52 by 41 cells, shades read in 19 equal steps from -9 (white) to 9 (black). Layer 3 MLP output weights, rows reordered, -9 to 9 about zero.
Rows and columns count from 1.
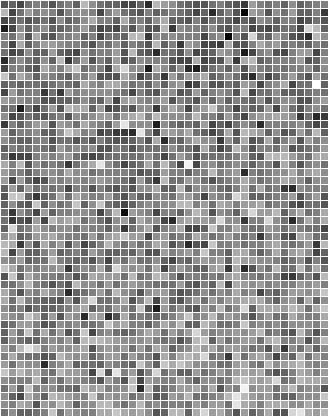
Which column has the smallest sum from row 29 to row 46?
30
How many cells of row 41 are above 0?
12
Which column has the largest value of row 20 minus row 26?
13
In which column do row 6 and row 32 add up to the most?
2
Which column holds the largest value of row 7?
31
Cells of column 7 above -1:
31
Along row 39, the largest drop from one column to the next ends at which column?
21
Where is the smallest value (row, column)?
11, 40
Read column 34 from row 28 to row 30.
-6 -2 0
